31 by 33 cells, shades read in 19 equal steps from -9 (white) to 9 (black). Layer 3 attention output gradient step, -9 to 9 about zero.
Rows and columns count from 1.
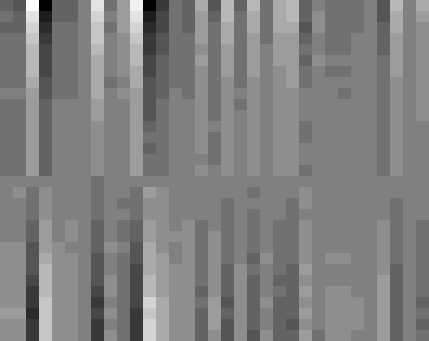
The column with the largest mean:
4
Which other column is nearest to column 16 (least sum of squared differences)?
22
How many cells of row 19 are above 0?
7
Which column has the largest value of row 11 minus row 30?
12
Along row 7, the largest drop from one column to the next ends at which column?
3
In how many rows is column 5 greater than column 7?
9
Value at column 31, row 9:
-1
